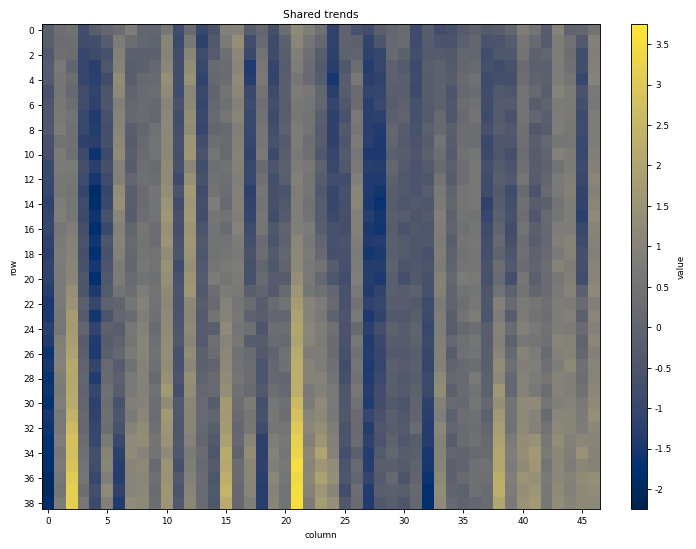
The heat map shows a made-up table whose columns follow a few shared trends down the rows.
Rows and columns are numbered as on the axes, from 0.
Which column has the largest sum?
21
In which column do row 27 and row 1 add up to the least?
27
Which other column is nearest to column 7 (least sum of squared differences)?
41
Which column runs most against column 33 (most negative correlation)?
0
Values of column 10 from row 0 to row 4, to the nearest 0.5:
0.5 1 1 1 1.5
